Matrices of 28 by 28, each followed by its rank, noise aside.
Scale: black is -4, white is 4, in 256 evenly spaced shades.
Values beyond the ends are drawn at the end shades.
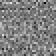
six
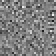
seven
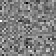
seven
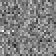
eight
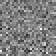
six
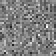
eight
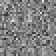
eight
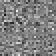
six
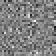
eight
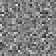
seven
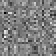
five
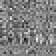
five
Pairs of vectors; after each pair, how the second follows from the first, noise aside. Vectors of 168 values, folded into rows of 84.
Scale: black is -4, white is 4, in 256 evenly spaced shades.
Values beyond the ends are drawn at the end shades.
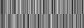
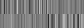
wrapped around, partly zeroed.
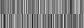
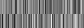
negated.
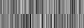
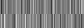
wrapped around, negated, partly zeroed.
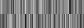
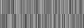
shrunk.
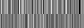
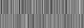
negated, shrunk.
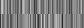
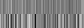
wrapped around, partly zeroed.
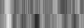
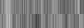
shrunk.
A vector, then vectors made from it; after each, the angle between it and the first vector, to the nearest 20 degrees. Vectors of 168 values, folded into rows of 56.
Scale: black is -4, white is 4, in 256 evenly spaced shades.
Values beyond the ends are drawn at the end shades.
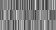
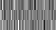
100 degrees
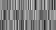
160 degrees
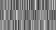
20 degrees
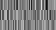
40 degrees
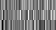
100 degrees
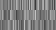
160 degrees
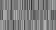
40 degrees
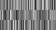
160 degrees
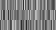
120 degrees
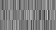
120 degrees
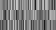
160 degrees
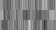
120 degrees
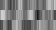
80 degrees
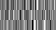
80 degrees
